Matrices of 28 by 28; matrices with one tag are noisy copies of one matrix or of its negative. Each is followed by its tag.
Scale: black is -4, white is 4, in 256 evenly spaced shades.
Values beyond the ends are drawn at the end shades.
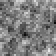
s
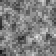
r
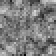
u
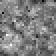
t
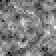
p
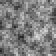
r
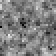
p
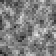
r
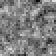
u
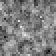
s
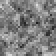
p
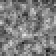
s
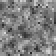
s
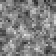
s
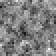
s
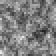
r
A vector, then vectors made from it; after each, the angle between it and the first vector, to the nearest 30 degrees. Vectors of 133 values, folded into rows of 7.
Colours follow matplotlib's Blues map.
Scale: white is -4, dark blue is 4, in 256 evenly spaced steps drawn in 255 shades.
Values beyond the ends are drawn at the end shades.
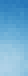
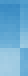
30 degrees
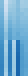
120 degrees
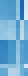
90 degrees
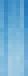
30 degrees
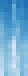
30 degrees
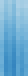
150 degrees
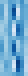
90 degrees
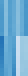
90 degrees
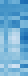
60 degrees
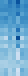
30 degrees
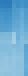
30 degrees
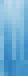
150 degrees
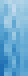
150 degrees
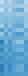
150 degrees
